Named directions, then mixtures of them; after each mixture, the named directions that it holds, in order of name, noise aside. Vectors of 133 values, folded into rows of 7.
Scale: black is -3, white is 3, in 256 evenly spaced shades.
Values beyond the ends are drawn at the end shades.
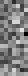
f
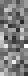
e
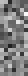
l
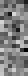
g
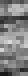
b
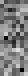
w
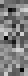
w.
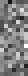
b, e, l.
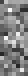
w.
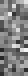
g.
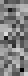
w.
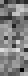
b, g, w.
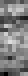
b.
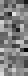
g.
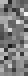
l.
